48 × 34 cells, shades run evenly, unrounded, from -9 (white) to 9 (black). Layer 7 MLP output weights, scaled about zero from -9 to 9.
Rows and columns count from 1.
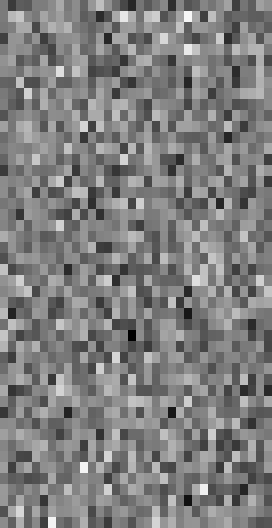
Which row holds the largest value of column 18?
21
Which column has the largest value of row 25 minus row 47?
3
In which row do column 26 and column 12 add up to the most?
19
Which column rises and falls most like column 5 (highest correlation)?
32
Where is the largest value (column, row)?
17, 31
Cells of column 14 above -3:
43
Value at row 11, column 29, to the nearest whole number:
5
